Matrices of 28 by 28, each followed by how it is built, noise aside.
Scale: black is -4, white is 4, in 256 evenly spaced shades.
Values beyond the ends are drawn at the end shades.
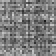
blocks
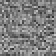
blocks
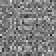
blocks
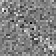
banded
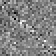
banded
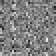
uneven columns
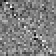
banded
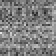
blocks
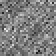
Hankel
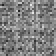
blocks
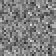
repeating rows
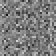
repeating rows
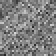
Hankel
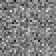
repeating rows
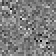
banded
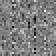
uneven columns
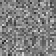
blocks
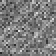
Hankel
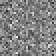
repeating rows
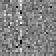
uneven columns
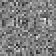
blocks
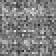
blocks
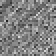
Hankel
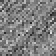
Hankel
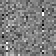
uneven columns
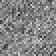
Hankel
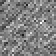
Hankel
